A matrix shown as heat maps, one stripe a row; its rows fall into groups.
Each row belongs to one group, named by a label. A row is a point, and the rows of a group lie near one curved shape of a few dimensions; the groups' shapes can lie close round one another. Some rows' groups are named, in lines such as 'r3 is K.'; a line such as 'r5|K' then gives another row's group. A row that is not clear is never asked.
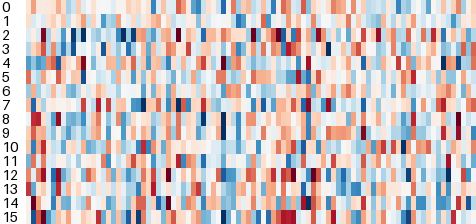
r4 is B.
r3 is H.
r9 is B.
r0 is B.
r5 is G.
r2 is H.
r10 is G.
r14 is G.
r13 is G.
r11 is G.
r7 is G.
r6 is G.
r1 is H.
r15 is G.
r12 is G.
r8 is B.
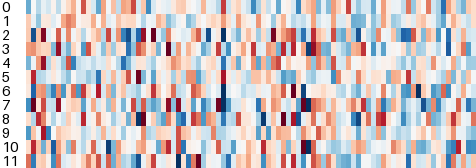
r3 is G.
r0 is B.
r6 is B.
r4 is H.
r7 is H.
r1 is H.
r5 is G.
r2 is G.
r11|G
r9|H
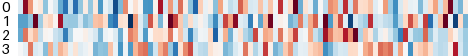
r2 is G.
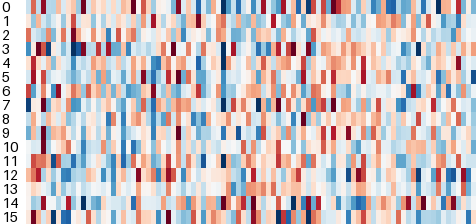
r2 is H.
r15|G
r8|B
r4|B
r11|B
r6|G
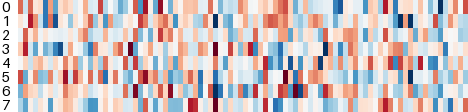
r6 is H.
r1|B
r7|B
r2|H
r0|G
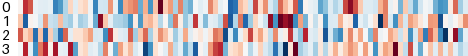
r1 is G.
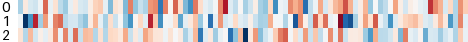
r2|H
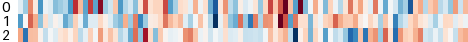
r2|G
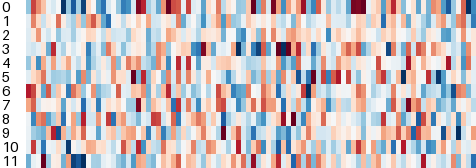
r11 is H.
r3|G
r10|G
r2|H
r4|G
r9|B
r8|B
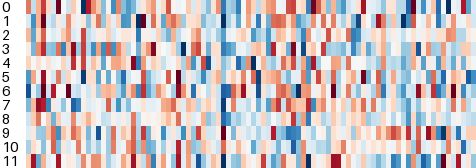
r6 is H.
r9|B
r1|G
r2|G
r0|G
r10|B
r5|H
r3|B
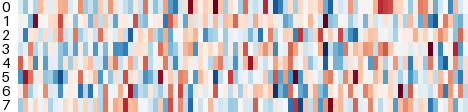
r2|G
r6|G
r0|B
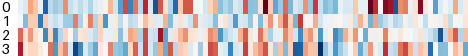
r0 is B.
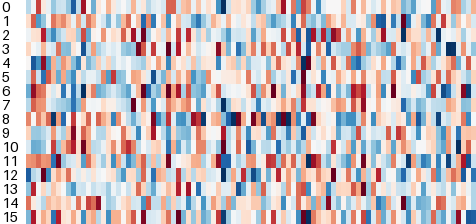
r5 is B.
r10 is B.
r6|H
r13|G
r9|B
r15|H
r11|G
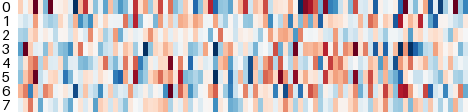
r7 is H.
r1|B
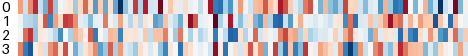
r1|B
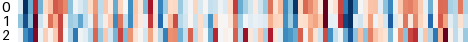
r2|H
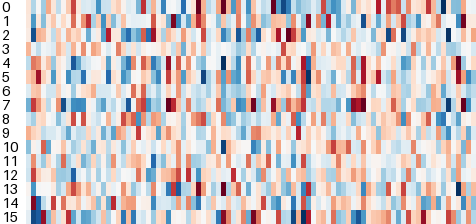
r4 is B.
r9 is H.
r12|G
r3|H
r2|G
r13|B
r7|H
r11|B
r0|B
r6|H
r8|B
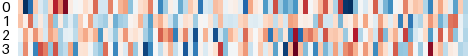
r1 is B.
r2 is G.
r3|B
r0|H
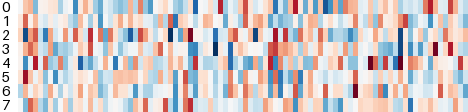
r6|G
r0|B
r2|G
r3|B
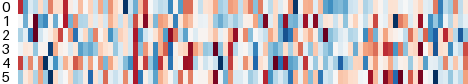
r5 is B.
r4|G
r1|B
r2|H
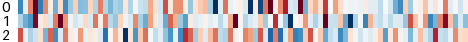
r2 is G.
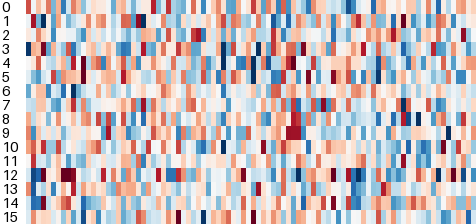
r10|B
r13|H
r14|H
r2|B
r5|B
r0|G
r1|G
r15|H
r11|G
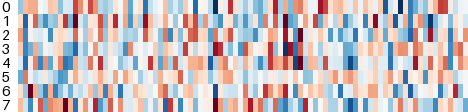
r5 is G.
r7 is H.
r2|B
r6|B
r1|B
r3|H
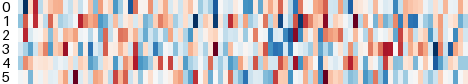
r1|G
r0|G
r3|B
